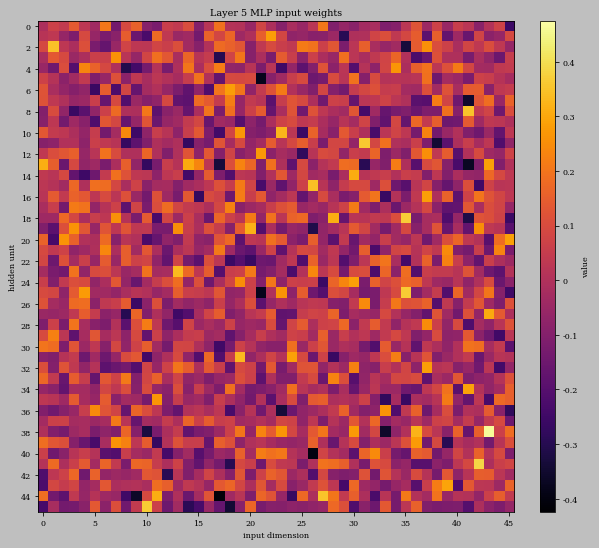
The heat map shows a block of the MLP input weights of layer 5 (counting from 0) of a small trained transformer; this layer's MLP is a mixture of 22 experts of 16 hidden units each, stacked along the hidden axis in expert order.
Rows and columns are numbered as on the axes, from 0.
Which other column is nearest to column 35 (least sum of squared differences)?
20
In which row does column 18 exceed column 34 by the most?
17
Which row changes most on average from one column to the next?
13
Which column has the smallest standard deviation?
12
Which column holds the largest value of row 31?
19
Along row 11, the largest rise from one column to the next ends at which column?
31
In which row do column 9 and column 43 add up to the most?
27
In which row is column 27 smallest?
24
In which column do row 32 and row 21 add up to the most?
37
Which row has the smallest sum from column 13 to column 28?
45
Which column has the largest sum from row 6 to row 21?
6
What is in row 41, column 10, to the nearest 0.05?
0.15
